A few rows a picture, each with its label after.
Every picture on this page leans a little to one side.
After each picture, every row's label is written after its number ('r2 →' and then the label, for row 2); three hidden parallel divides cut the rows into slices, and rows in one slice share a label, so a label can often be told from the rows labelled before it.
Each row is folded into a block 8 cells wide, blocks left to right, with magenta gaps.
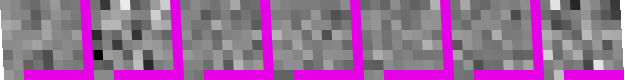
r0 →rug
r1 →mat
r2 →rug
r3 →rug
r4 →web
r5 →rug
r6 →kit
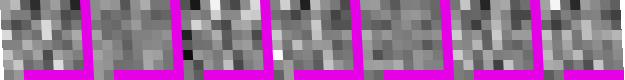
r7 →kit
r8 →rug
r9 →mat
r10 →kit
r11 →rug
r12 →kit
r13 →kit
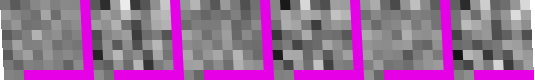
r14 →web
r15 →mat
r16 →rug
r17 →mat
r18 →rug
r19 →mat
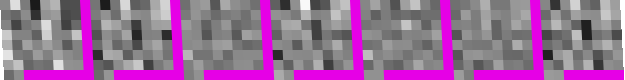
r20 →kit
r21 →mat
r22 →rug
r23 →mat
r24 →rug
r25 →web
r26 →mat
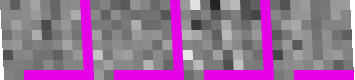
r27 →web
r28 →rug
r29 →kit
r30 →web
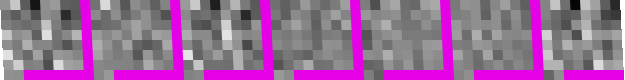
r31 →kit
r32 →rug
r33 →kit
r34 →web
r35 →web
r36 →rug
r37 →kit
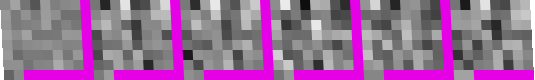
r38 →rug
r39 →mat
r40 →mat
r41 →kit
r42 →kit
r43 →mat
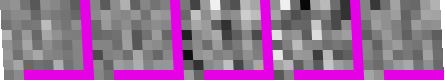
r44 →rug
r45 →web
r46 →mat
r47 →kit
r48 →web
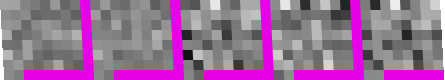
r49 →rug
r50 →rug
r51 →mat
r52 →kit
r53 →mat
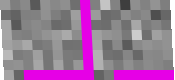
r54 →rug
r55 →rug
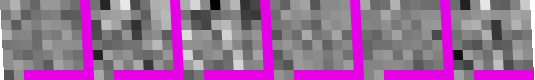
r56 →rug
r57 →mat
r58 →kit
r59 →web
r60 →web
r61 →mat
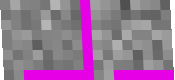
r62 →rug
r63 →rug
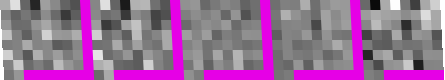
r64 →kit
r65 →kit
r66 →rug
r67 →web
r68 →mat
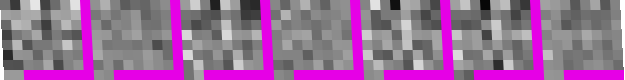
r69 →mat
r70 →rug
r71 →kit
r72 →web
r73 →kit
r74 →kit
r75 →rug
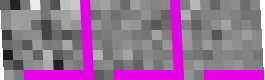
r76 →mat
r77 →rug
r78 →rug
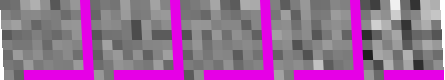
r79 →web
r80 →web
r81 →web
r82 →web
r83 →mat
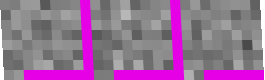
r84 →web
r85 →web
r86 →rug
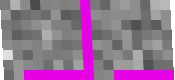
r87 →rug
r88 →web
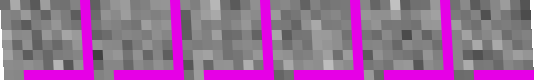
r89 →rug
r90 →web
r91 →web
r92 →rug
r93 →web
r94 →rug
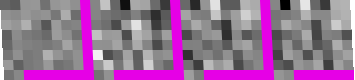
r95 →web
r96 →kit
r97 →mat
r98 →mat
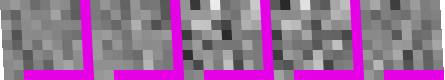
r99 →rug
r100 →rug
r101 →mat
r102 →mat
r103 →rug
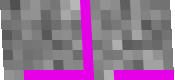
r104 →web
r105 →rug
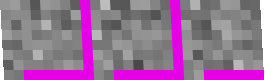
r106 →rug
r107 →rug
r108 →rug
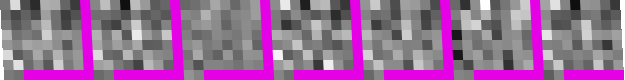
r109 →kit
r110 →kit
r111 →web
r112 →kit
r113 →kit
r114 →mat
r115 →kit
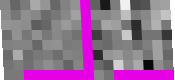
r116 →web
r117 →mat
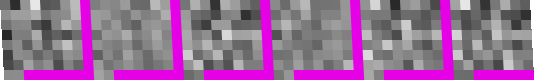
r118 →mat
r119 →web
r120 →kit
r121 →web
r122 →kit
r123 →kit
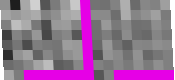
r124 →mat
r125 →web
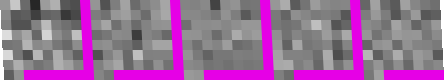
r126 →kit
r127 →web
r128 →rug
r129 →rug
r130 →rug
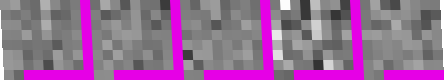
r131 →rug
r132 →rug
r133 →web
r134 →kit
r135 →rug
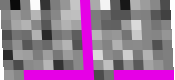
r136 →mat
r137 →kit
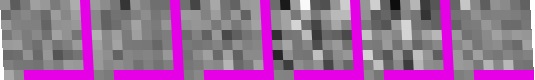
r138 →web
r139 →rug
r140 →web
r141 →mat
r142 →kit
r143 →rug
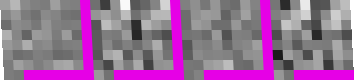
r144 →rug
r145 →mat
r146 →web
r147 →mat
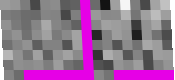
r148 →rug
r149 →mat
